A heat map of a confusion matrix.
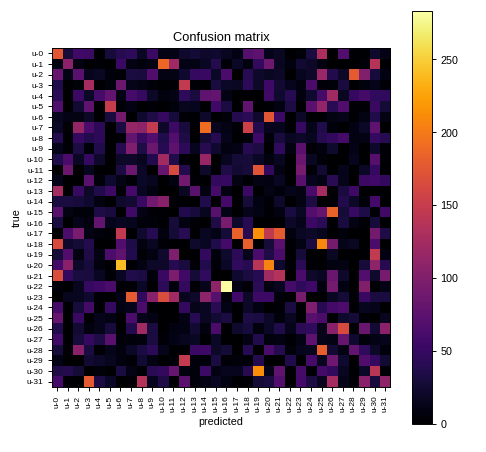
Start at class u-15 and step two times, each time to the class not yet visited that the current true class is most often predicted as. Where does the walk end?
u-27
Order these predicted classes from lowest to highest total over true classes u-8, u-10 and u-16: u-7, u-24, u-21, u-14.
u-21, u-24, u-7, u-14
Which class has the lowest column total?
u-22
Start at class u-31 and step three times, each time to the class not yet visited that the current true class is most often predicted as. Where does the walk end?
u-23
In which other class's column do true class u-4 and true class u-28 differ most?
u-25
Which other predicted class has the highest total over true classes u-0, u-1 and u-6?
u-20
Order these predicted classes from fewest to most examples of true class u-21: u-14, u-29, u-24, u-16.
u-16, u-24, u-14, u-29
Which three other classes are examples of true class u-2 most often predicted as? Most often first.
u-28, u-25, u-29
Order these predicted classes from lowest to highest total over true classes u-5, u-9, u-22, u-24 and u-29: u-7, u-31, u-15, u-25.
u-31, u-7, u-25, u-15
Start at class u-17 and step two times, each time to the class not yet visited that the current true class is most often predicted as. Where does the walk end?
u-30
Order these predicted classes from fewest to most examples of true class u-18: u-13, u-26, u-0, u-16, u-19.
u-19, u-13, u-16, u-26, u-0
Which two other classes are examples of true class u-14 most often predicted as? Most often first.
u-10, u-9
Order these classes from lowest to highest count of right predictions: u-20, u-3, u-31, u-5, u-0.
u-31, u-3, u-5, u-0, u-20
